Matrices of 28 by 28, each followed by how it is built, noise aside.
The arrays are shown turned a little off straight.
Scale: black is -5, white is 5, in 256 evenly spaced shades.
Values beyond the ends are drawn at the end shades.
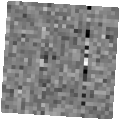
uneven columns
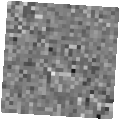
block diagonal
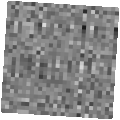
low rank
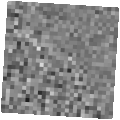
lower triangular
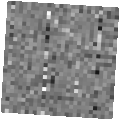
uneven columns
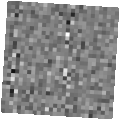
uneven columns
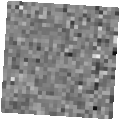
uneven columns
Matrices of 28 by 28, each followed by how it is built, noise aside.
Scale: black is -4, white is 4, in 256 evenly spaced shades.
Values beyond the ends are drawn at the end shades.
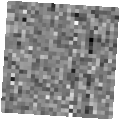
uneven columns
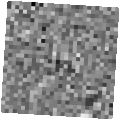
block diagonal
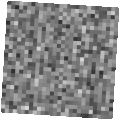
repeating rows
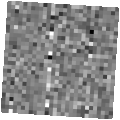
uneven columns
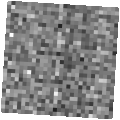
repeating rows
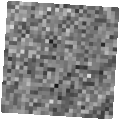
Hankel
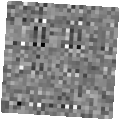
low rank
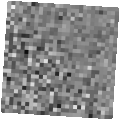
lower triangular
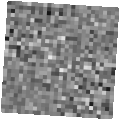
block diagonal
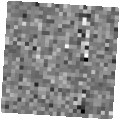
uneven columns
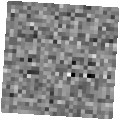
low rank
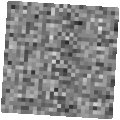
repeating rows
